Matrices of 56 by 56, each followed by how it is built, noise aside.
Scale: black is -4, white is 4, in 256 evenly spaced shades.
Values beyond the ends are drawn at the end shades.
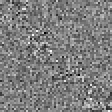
block diagonal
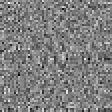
low rank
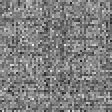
blocks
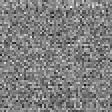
blocks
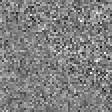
upper triangular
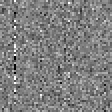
uneven columns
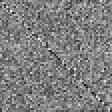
diagonal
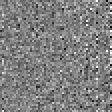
uneven columns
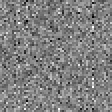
uneven columns
